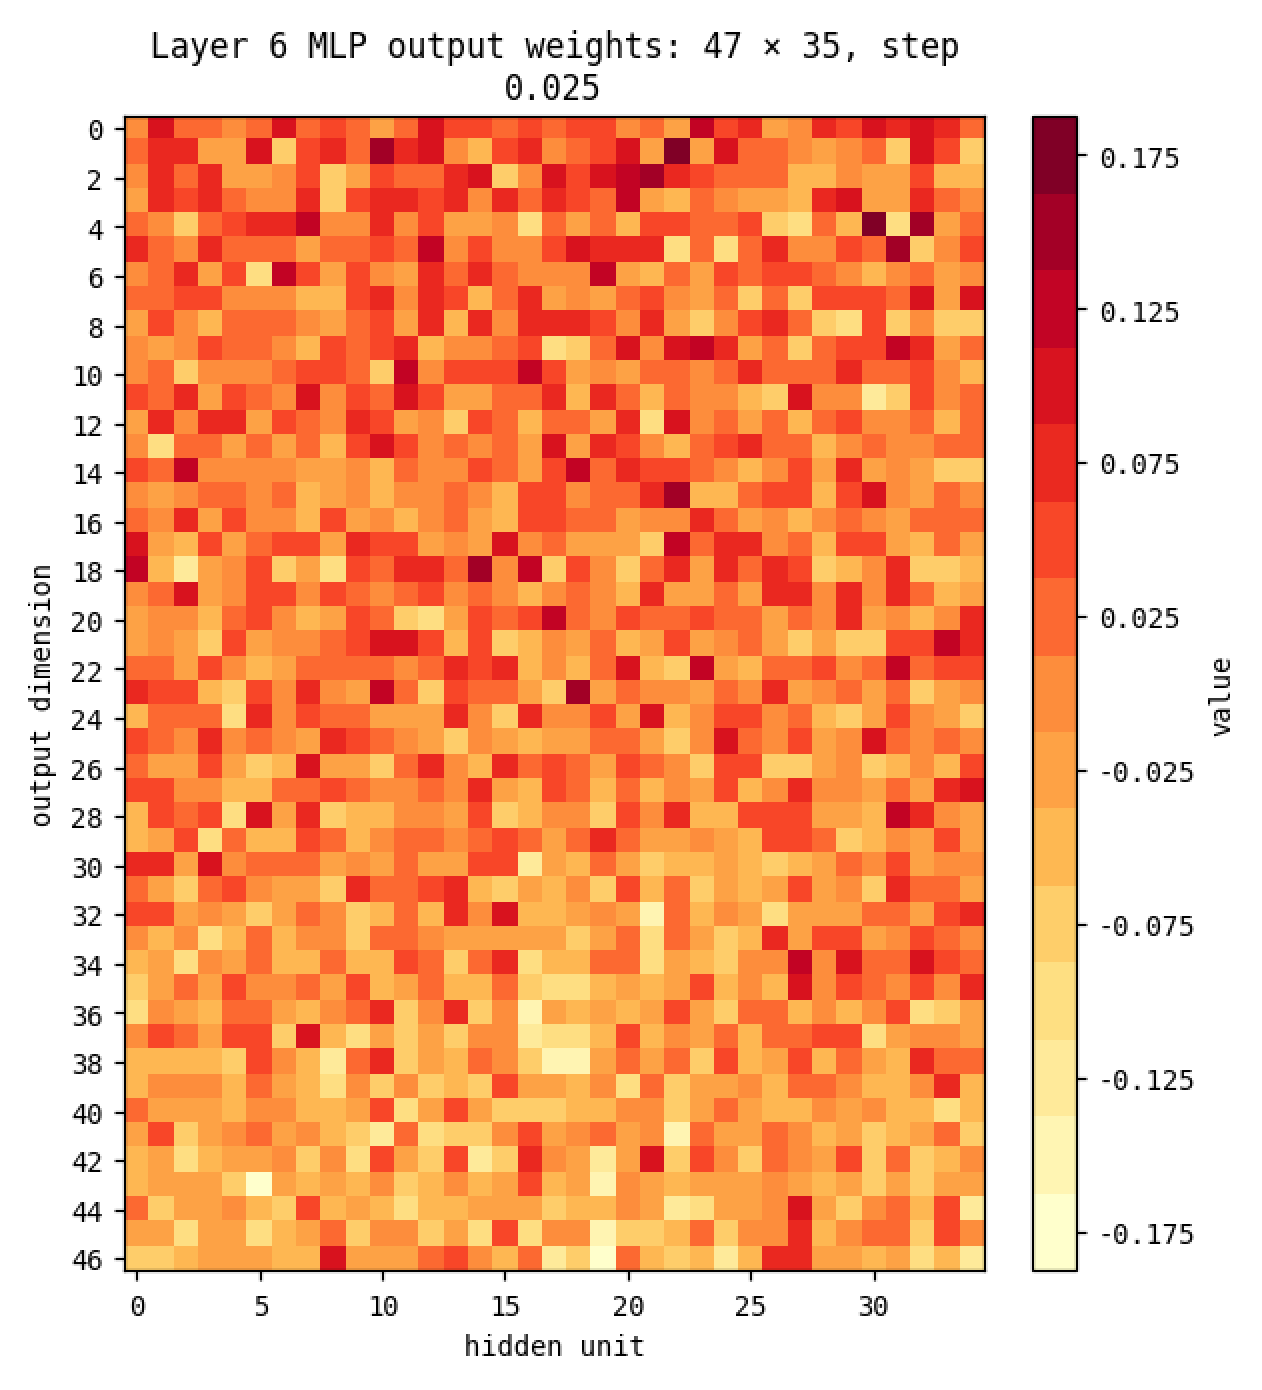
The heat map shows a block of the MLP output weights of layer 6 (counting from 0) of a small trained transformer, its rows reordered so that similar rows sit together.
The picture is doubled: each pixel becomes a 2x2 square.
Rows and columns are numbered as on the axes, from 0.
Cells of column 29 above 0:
21
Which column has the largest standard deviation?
22
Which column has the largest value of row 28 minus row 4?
31
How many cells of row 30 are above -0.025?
17
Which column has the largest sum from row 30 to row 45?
27
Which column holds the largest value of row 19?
2
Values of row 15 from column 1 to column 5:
-0.025 0 0.025 0.025 0
